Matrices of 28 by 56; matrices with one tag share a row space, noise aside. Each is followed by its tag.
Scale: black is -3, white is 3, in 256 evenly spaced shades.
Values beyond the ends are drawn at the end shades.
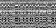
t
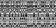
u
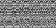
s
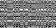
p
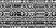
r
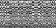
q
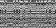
p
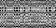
p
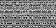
s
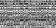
p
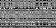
t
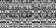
q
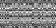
q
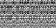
s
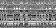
p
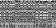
t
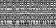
s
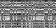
r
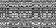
q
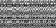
s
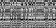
r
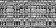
p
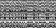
u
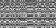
u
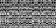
q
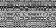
p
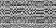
r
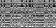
r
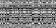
q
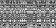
u
